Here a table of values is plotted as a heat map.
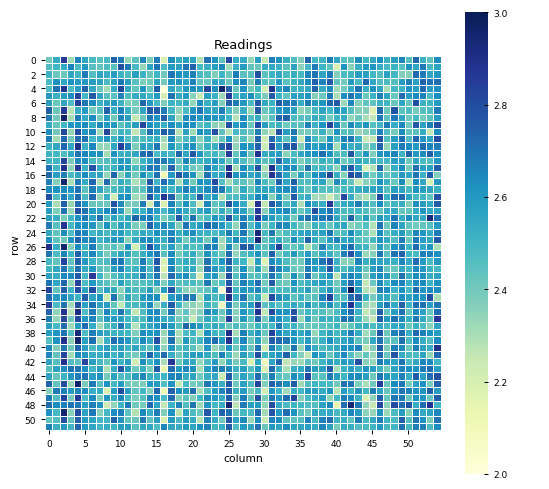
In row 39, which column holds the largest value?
4
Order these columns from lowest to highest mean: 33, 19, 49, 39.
33, 19, 39, 49
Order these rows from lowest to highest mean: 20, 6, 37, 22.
37, 20, 6, 22
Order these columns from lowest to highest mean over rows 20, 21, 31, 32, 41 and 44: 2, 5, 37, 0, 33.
33, 37, 5, 0, 2
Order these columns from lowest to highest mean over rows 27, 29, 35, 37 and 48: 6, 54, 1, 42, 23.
1, 23, 54, 6, 42
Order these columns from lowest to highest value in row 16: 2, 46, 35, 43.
46, 35, 2, 43
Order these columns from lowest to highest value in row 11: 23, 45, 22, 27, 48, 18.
45, 23, 18, 27, 22, 48
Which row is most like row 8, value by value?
23
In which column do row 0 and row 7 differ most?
16
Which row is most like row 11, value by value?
40
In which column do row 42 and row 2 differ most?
2
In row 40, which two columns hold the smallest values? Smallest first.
30, 44
